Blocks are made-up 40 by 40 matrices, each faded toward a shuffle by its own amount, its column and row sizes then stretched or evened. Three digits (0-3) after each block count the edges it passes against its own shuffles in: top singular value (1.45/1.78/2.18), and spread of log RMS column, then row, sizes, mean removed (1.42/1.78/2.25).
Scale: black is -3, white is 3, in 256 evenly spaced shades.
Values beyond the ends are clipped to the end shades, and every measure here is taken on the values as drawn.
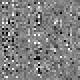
1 3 1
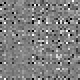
2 3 3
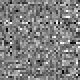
1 2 2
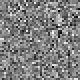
1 0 0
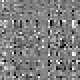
2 3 3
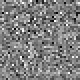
0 0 2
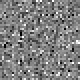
0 1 0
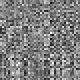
3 2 2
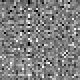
2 1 0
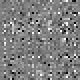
1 3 3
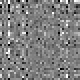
3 3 2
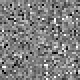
0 1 1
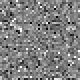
1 1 0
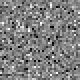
0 0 0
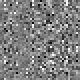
2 3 1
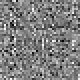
1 2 1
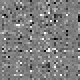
1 3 2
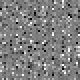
0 3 0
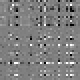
3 3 3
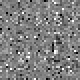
0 2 1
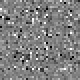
0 1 2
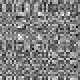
3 0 1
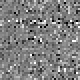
0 2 2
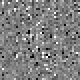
0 2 1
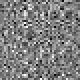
2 1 0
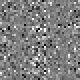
0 3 0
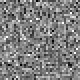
0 0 0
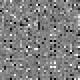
1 3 1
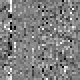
0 3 0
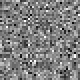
2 1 0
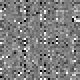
2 3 0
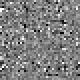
0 2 2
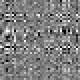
3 3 3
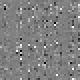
0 3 1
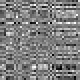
3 1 3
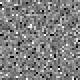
0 0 0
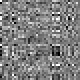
3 3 2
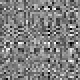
3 2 2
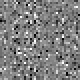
1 3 0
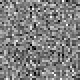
1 1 0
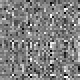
2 3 1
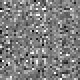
1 2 0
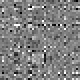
2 3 2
